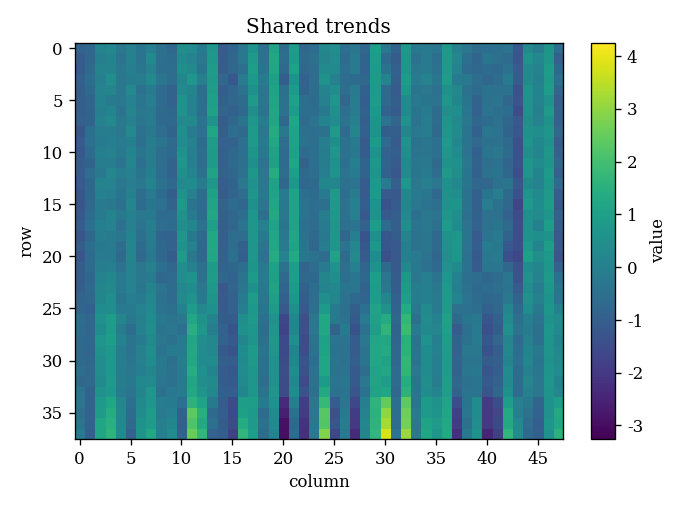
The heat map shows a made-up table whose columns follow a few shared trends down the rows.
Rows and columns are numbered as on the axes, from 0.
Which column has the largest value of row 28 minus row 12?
30
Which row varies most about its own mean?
37
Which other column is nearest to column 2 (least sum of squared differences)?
7
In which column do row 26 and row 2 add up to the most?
32
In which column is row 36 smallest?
20
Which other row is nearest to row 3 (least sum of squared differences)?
24
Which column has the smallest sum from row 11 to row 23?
43
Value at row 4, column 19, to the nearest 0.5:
1
